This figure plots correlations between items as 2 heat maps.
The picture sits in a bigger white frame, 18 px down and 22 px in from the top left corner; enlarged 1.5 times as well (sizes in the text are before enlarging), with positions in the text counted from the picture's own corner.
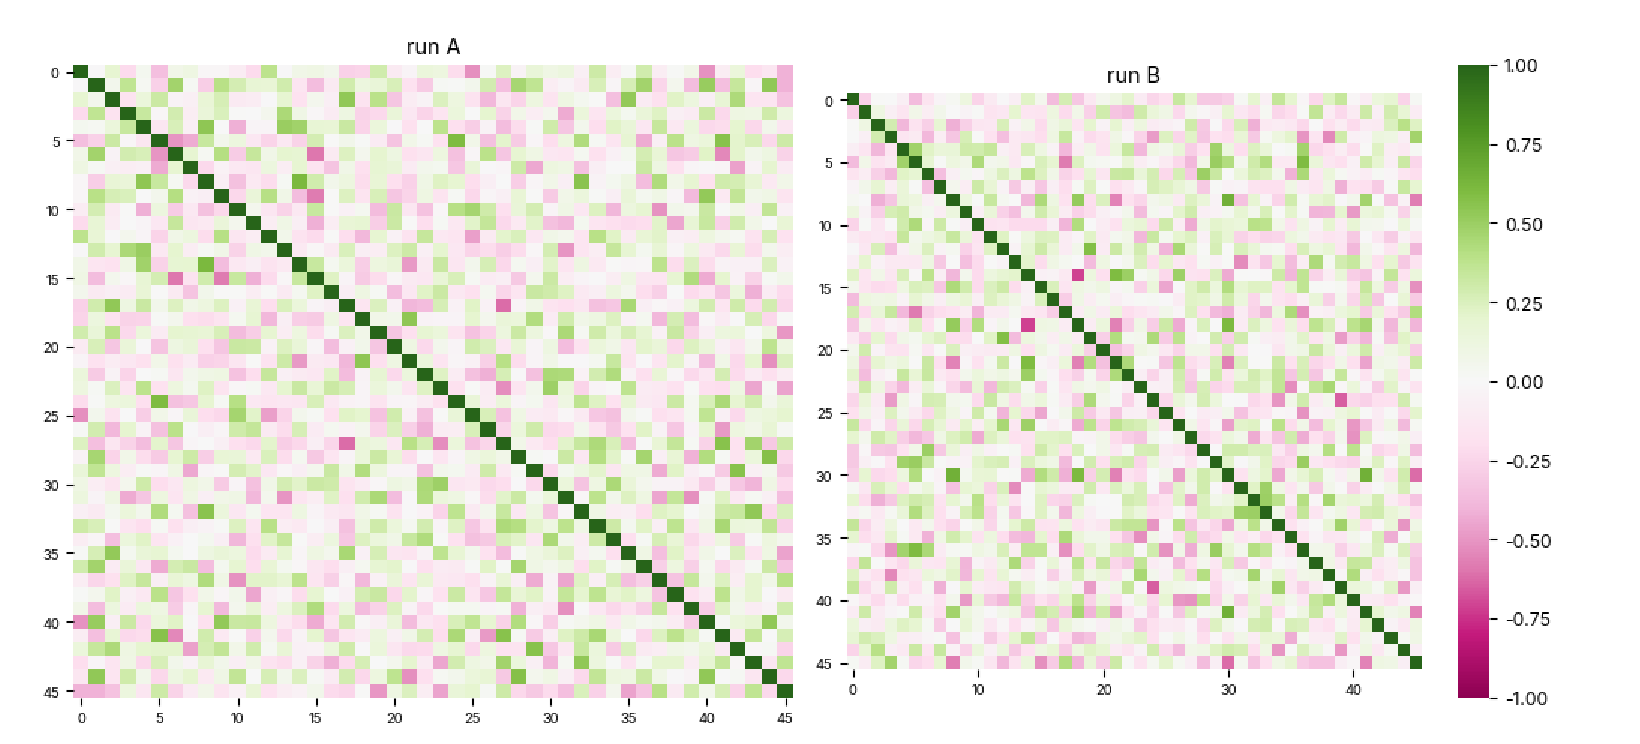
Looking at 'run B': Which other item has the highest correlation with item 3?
45
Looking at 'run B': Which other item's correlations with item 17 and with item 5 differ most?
36
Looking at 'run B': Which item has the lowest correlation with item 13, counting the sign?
31
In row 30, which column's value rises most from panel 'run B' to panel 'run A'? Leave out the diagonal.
34
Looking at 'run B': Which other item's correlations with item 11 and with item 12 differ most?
23
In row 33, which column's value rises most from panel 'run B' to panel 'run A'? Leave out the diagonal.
27
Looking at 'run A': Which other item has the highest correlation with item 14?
8
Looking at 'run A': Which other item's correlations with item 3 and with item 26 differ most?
13
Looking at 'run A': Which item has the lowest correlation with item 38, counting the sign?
11
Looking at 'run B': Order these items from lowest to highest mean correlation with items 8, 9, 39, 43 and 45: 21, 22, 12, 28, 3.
12, 28, 21, 22, 3
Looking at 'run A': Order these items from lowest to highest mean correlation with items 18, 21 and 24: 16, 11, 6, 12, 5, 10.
12, 6, 16, 11, 10, 5
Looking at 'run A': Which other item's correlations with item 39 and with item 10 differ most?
37
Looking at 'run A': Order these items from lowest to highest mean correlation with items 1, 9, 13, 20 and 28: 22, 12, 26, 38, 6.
22, 38, 26, 12, 6
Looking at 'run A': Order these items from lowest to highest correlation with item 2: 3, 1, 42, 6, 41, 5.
3, 6, 1, 41, 5, 42
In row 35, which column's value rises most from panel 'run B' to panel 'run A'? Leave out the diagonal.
23
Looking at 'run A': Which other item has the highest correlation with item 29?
42
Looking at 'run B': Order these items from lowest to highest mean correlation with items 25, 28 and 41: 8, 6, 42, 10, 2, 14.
14, 2, 42, 6, 10, 8
